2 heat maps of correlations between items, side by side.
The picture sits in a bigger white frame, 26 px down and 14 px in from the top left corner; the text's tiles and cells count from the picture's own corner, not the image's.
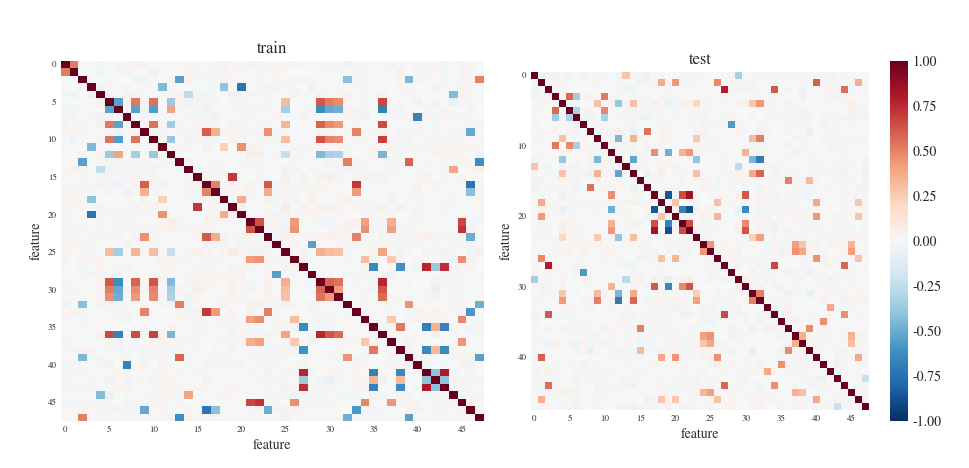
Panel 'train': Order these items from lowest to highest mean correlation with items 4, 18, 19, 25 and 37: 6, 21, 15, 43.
6, 43, 21, 15
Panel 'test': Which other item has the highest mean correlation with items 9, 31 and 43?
32
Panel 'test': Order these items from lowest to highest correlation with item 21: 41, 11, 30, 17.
41, 11, 30, 17
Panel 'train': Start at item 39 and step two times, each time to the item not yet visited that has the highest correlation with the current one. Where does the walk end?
32
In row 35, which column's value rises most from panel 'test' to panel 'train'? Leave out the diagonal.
38
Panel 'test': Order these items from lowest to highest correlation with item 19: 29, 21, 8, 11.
21, 11, 29, 8
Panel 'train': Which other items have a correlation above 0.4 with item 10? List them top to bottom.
5, 8, 29, 30, 31, 36
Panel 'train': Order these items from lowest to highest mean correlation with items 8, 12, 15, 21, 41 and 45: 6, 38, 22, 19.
38, 6, 19, 22
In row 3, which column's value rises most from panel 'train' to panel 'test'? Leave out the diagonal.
20
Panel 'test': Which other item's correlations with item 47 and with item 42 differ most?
33
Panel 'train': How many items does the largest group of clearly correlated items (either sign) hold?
10
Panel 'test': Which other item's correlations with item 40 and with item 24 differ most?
1
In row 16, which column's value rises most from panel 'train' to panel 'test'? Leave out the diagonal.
46
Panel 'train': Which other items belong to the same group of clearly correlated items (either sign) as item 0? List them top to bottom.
1
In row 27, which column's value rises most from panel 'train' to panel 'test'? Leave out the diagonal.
2
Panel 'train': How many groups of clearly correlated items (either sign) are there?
11
